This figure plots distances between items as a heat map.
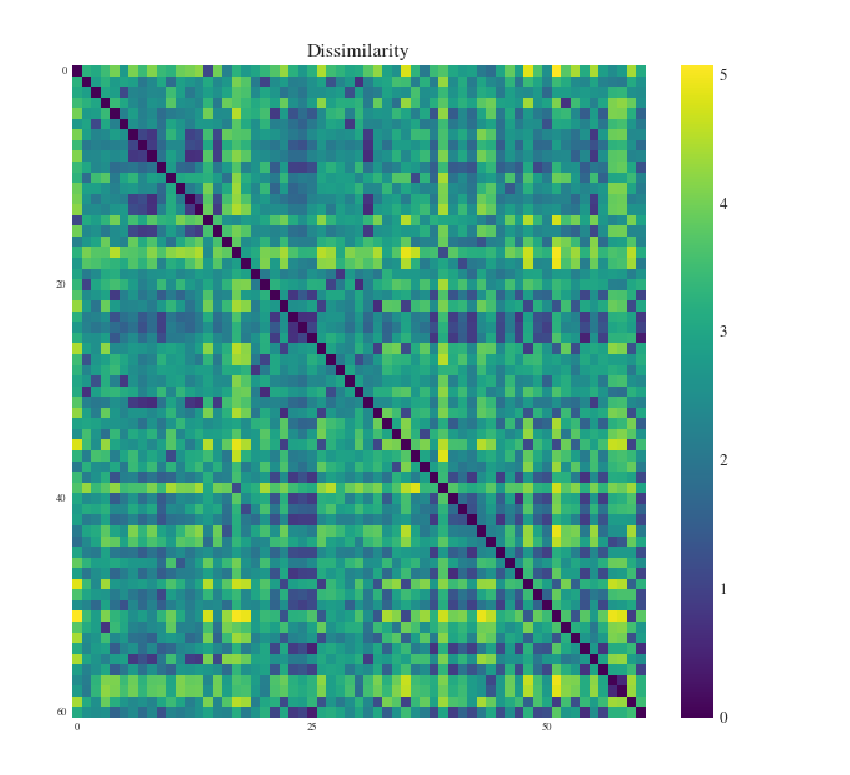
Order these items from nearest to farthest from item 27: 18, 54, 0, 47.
47, 54, 0, 18
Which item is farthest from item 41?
51
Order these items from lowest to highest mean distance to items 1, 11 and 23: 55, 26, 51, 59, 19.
19, 55, 26, 59, 51
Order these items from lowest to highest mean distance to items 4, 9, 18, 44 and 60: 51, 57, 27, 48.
57, 27, 48, 51
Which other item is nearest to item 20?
30
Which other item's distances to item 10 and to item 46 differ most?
36
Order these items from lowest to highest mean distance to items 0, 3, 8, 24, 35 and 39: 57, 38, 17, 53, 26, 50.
50, 38, 53, 26, 17, 57
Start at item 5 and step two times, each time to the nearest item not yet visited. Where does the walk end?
2
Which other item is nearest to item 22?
32
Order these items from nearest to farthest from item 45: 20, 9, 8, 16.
9, 8, 16, 20
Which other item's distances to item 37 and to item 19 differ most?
28
